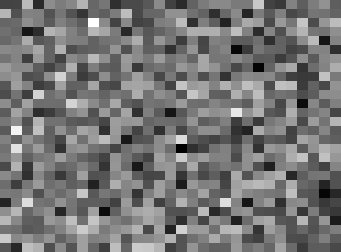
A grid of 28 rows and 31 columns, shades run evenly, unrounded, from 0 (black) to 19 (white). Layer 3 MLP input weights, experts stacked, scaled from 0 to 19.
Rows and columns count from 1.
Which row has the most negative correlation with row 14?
1
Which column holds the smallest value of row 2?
23
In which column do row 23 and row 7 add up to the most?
21
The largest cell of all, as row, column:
3, 9
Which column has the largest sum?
2
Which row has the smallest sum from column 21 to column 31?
6
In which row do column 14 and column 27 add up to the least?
20
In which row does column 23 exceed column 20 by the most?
24
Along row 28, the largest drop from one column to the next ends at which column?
16
